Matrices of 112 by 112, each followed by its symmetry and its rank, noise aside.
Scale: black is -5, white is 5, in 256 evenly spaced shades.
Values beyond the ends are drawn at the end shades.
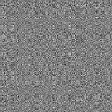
no symmetry, rank eight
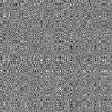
antisymmetric, rank six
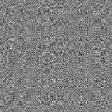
antisymmetric, rank six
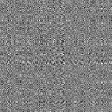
no symmetry, rank six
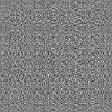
antisymmetric, rank six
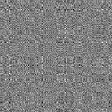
antisymmetric, rank six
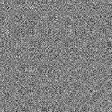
symmetric, rank twelve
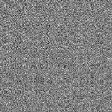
no symmetry, rank twelve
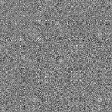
symmetric, rank twelve
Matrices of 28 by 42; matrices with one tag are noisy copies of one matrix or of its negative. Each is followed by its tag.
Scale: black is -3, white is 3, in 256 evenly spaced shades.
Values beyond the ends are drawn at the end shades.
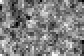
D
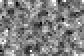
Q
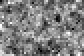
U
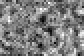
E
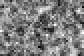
E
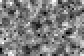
Q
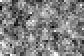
D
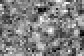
E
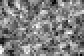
Q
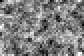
U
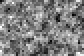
U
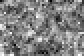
U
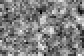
E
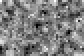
Q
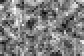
D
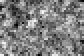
D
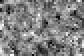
U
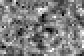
E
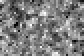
D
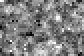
U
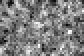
Q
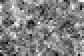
D
